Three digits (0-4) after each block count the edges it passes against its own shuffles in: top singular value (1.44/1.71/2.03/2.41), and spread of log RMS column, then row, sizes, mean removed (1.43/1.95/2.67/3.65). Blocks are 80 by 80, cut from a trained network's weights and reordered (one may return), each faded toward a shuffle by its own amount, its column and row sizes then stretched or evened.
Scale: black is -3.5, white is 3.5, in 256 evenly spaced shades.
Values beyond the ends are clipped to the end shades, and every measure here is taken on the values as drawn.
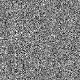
1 2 0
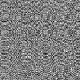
4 0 2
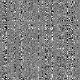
0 4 2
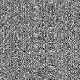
2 2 0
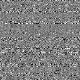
2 0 4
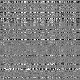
4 0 4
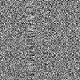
4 1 2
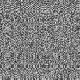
4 0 1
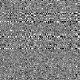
4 2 3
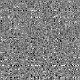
3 2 3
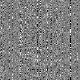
2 4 0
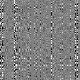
4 4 1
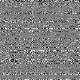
2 1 4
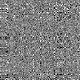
3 2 2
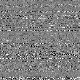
0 0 4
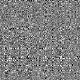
2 2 3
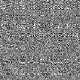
3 1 3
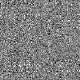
1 2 1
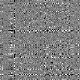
4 3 3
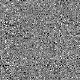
1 2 2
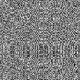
4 2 0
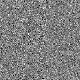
1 2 0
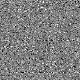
1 0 2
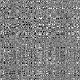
3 2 3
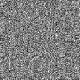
3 1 0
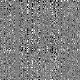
2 4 2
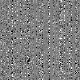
0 4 2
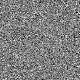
0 1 1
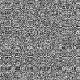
4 0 2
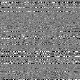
4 0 4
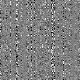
2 4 1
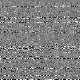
3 0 4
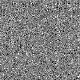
1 1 1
